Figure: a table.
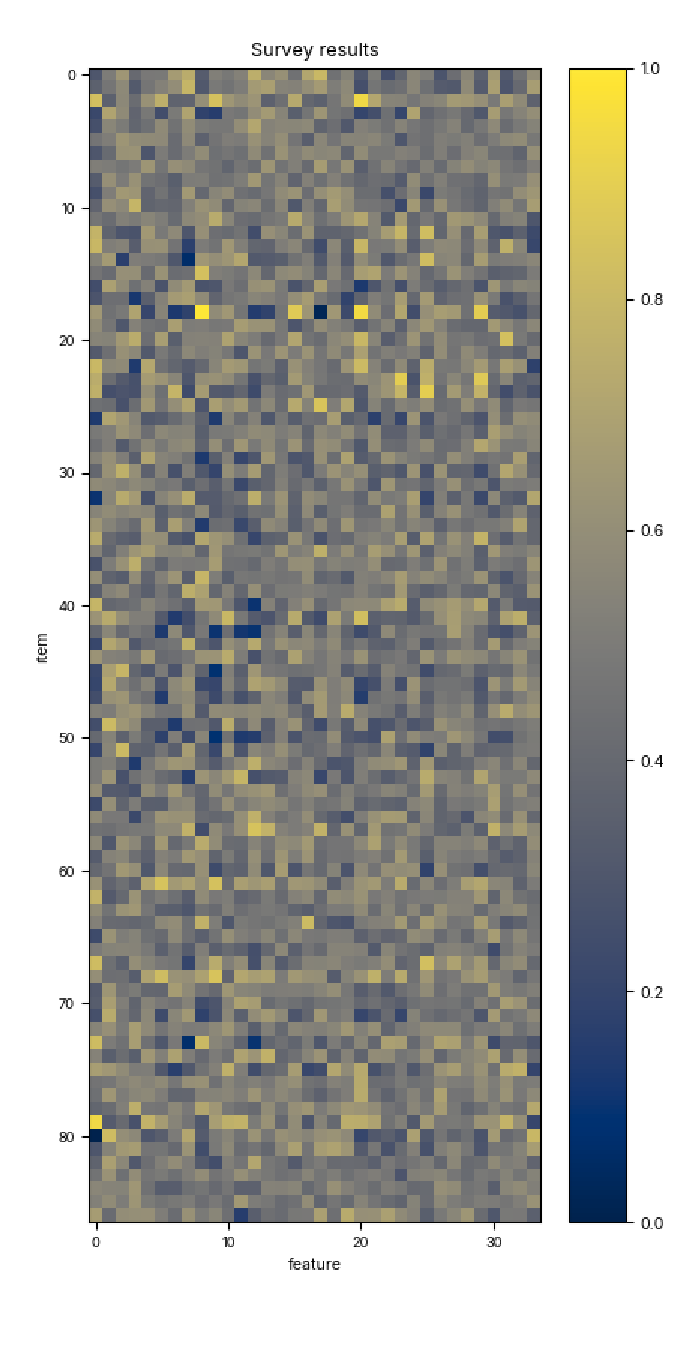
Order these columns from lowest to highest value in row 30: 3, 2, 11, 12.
11, 3, 12, 2
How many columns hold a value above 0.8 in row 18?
4
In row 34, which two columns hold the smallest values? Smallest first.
8, 11
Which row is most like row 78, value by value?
37
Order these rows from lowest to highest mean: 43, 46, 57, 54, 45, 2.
45, 46, 43, 54, 57, 2
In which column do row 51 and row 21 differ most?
9
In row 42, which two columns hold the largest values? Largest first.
27, 33
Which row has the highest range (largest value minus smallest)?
18
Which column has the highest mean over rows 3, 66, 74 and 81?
17
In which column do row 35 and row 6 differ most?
0
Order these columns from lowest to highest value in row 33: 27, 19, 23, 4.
23, 19, 4, 27
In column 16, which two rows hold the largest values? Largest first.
64, 0
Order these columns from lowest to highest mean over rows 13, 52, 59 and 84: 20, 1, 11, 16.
11, 16, 1, 20
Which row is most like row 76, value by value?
77
